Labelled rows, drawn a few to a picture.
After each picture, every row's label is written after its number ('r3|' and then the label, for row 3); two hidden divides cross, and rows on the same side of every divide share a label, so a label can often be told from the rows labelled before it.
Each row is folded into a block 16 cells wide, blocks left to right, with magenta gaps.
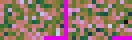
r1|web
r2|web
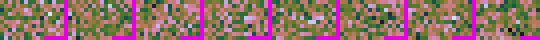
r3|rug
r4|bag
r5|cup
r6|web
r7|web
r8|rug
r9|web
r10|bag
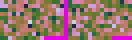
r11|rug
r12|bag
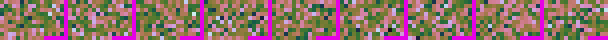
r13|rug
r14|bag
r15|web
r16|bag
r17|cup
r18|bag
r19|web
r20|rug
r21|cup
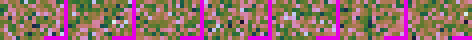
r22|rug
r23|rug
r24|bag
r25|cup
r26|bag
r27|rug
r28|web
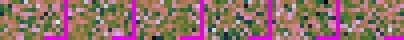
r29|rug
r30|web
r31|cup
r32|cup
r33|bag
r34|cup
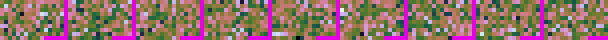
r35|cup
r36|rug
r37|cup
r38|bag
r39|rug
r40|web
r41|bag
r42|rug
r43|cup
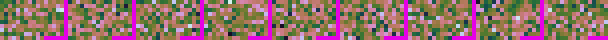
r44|cup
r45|web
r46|cup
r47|rug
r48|web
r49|cup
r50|web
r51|web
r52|web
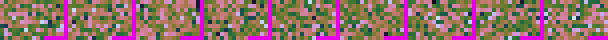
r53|bag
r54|cup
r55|web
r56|rug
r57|rug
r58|bag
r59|web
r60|bag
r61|bag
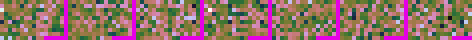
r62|web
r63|rug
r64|web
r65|web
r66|rug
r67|rug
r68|rug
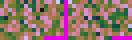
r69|web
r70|rug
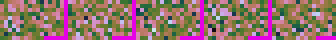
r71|web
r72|rug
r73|rug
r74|bag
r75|web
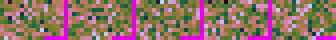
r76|rug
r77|web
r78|rug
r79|cup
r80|cup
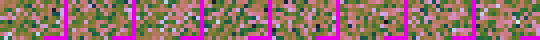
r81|rug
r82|rug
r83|web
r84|rug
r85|rug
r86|cup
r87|web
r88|bag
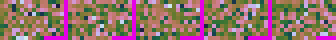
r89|bag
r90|web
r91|rug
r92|bag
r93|bag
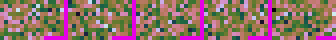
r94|cup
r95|web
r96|cup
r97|web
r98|rug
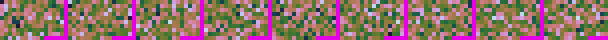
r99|web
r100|rug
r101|cup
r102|cup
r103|cup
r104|rug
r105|web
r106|web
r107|web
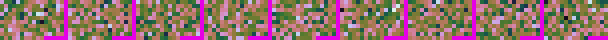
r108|cup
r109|web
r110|bag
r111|bag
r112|cup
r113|rug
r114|bag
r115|web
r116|web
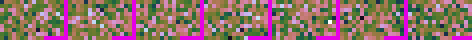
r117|web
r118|bag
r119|cup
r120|cup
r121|rug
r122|web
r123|rug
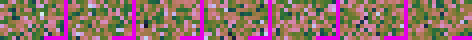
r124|cup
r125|bag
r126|cup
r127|bag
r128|cup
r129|rug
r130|cup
